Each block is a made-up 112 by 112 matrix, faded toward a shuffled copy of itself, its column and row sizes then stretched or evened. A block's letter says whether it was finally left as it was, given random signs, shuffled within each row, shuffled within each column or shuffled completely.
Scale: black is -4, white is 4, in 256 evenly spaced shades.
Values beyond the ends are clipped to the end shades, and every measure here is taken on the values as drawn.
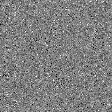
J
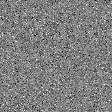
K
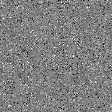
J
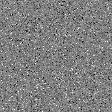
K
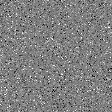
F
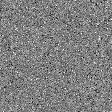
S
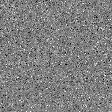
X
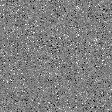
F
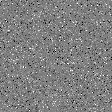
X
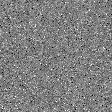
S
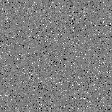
J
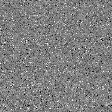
F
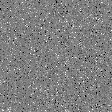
K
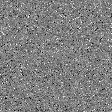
X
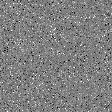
K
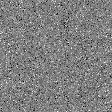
K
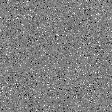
F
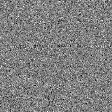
J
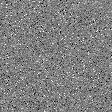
S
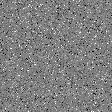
S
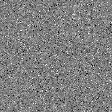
J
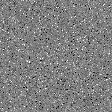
K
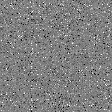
J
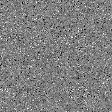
F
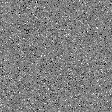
K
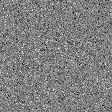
S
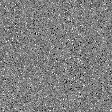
K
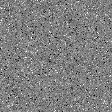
K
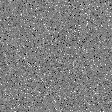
S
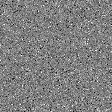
X
